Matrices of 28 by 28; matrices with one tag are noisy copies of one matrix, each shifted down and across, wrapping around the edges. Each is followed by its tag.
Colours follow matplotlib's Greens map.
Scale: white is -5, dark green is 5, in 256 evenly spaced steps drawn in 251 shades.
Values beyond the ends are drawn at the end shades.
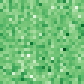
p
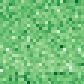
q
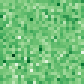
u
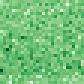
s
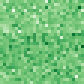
q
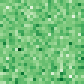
p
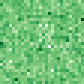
p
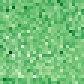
q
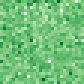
u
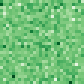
u
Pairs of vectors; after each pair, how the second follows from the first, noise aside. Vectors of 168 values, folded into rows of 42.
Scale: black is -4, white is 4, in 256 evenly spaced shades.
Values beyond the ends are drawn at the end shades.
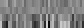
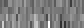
negated, partly zeroed.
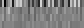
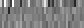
negated, partly zeroed.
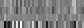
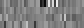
wrapped around, partly zeroed.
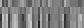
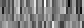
reversed, negated.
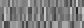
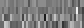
negated, partly zeroed.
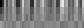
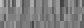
negated, shrunk.
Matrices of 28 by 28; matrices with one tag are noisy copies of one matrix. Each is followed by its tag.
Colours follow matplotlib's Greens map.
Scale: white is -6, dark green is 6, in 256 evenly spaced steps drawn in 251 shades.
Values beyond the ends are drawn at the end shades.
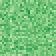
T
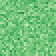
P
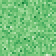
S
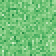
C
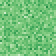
T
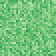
C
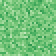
T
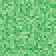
T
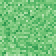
T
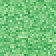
T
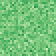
P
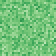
S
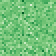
P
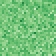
S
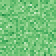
P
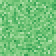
T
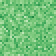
T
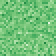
P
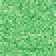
T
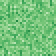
C
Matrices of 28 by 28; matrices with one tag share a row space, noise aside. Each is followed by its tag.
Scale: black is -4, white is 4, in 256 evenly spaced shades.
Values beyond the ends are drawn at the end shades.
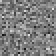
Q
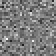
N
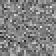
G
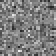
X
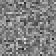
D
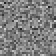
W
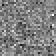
Q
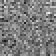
G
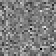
N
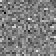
X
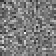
G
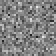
X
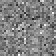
D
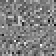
D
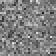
X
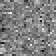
W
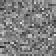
W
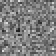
Q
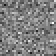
X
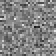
W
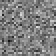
X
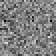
G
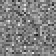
D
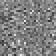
G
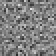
D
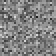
G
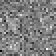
N
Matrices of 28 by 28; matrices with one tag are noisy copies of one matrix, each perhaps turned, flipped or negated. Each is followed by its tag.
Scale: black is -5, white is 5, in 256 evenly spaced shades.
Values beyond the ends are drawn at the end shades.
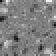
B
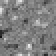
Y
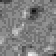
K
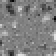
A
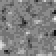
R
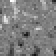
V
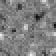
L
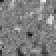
V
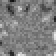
A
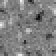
L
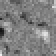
K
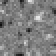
L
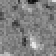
K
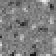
R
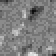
K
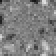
A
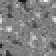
Y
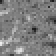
V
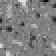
Y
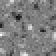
L
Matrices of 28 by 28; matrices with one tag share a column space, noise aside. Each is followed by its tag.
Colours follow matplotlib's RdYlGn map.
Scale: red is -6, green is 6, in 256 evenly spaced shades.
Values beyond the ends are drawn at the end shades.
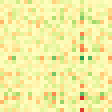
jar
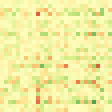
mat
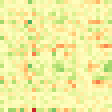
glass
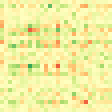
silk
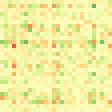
silk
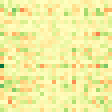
mat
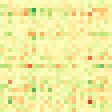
mat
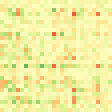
mat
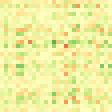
silk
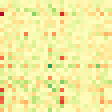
mat
